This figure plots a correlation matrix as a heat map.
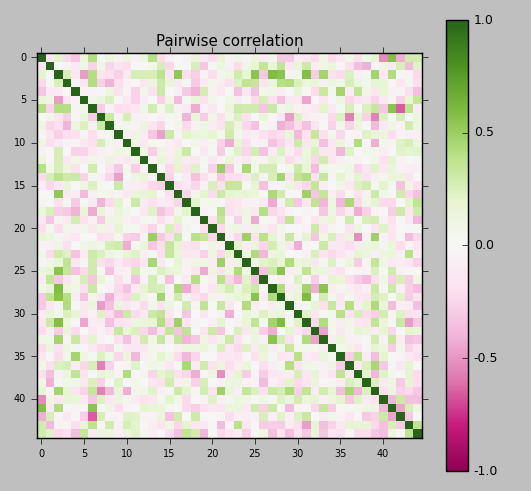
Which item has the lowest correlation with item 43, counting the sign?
31
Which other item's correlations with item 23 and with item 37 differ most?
4
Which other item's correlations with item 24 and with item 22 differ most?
13
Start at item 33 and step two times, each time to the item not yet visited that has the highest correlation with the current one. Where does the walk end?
2
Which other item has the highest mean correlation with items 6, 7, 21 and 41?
0
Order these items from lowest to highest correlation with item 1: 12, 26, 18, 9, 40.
9, 12, 40, 18, 26
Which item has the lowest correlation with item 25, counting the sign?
19
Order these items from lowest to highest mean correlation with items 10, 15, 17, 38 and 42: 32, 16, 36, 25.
16, 25, 36, 32
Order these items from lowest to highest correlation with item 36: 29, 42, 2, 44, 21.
42, 44, 21, 2, 29
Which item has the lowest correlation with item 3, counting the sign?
8
